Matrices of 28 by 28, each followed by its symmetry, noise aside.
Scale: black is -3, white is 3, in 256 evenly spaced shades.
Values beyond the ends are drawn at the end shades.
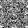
mirrored left to right.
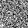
symmetric across the other diagonal.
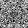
mirrored left to right.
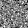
antisymmetric.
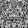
mirrored left to right.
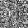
mirrored top to bottom.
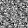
same after a half turn.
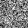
symmetric across the other diagonal.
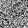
symmetric across the other diagonal.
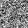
no symmetry.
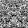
mirrored left to right.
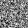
symmetric across the other diagonal.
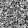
no symmetry.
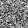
no symmetry.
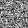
same after a half turn.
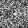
mirrored top to bottom.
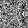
mirrored top to bottom.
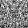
mirrored left to right.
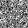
symmetric.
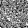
symmetric across the other diagonal.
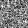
same after a half turn.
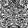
mirrored left to right.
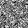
symmetric.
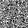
no symmetry.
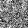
no symmetry.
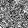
symmetric across the other diagonal.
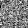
no symmetry.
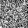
symmetric across the other diagonal.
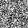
no symmetry.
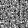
mirrored top to bottom.
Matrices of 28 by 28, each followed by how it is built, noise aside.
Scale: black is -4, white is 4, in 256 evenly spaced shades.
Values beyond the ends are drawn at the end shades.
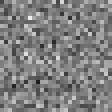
repeating columns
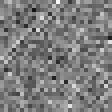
Hankel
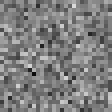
noise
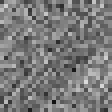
Hankel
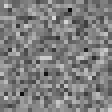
noise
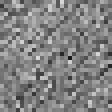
Hankel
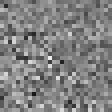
lower triangular
